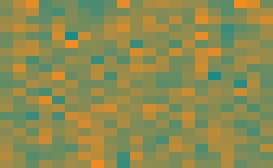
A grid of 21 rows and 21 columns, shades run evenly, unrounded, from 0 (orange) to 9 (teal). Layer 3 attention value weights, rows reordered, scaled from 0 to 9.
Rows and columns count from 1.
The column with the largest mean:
18
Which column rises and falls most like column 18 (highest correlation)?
8
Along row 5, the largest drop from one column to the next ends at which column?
7
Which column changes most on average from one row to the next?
3
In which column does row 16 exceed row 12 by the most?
19
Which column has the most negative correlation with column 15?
16
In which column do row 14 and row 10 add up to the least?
5
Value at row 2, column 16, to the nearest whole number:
2
